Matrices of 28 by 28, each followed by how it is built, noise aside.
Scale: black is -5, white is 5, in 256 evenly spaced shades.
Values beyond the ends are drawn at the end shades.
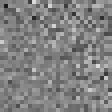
upper triangular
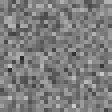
noise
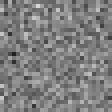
noise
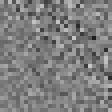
upper triangular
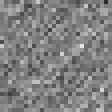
Hankel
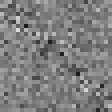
banded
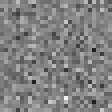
uneven columns
